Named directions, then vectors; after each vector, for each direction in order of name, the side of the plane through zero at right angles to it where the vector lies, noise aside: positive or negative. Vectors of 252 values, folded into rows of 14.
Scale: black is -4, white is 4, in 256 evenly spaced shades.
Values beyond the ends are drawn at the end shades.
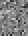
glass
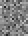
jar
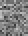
positive, positive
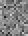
positive, positive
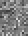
negative, negative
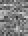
positive, positive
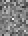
positive, negative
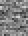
negative, positive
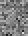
positive, positive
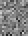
positive, positive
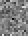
negative, positive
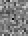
negative, positive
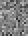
positive, positive
